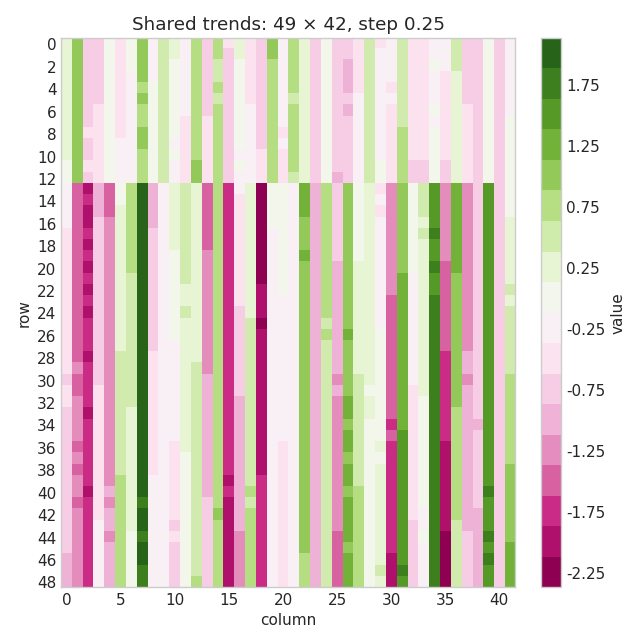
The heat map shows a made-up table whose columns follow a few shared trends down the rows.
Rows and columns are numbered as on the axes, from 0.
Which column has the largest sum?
7
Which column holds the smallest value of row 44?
35
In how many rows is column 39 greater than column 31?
25
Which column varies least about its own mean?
40
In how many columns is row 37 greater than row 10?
16
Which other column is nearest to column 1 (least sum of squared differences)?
4
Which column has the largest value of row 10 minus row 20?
1
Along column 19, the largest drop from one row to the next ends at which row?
13
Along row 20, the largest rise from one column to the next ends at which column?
36
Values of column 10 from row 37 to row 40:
-0.5 -0.5 -0.5 -0.5
